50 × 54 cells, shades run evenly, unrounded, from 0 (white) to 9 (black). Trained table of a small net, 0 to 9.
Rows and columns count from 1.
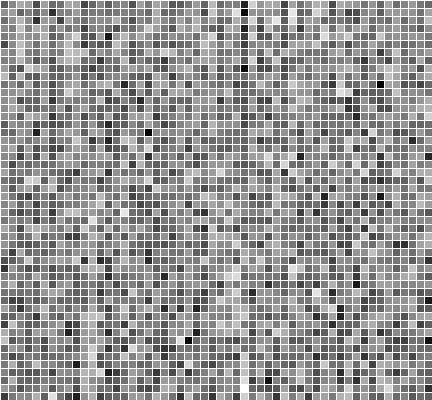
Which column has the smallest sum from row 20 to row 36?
12
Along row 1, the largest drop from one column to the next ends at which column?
32
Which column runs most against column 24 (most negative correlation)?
23
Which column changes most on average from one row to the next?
46
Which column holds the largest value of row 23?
48
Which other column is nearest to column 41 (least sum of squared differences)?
51
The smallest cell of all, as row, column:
49, 31
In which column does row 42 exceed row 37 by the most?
40
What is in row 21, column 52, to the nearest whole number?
3
